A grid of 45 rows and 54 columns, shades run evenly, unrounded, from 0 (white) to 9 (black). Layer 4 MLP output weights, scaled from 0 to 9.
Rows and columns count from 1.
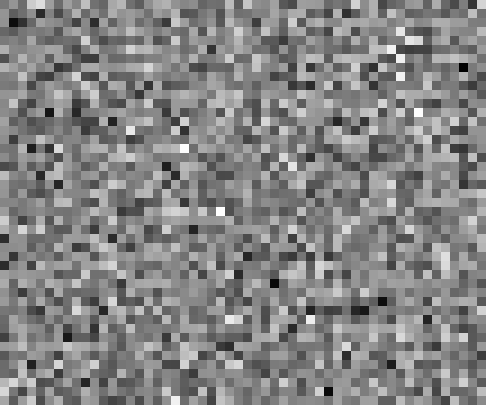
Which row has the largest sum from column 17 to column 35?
10
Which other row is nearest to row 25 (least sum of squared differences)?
33
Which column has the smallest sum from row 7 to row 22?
48
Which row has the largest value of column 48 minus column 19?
36
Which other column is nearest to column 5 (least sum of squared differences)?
41
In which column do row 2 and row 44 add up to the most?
37
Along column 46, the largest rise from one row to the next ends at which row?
6
